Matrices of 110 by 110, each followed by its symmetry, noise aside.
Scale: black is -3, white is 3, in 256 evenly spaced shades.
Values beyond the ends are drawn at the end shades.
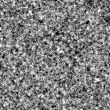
symmetric across the other diagonal.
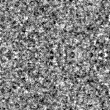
mirrored top to bottom.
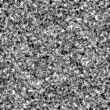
same after a half turn.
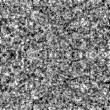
mirrored top to bottom.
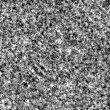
symmetric across the other diagonal.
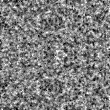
mirrored top to bottom.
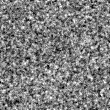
no symmetry.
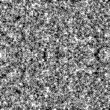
mirrored top to bottom.
